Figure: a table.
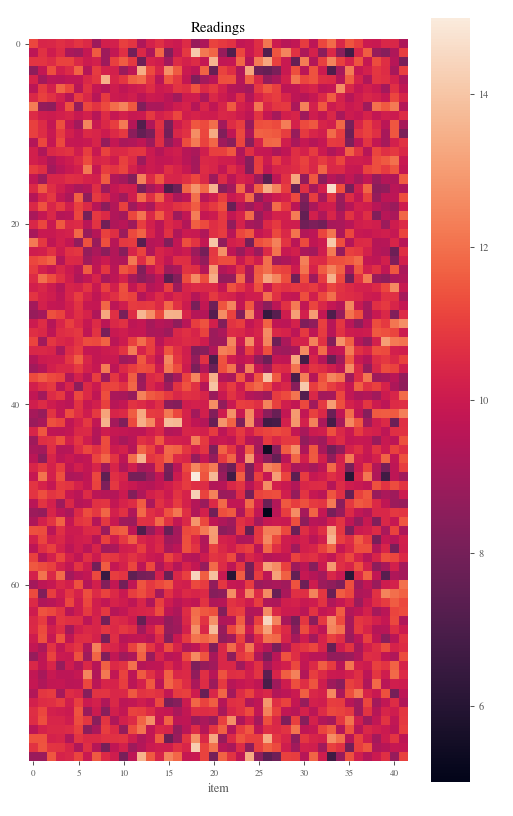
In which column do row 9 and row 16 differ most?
33
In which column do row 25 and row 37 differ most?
29
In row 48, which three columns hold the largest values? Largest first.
18, 20, 27
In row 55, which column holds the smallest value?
38
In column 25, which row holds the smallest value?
3
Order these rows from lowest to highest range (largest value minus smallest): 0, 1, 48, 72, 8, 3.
8, 0, 72, 3, 1, 48
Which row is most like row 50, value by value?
78
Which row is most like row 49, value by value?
32
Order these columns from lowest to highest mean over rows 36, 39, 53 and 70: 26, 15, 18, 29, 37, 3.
26, 37, 18, 3, 15, 29
